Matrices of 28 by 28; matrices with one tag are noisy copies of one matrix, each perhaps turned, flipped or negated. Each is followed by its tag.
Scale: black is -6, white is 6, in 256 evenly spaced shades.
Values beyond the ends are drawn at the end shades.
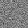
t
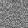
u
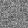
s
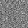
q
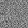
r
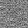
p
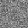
s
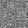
s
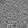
r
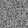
s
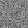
s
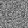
s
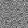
t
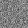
t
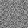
q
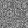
s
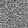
u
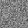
s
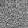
u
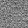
p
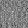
p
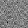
q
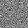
t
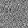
r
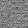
p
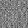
p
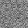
t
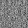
p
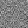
q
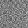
q
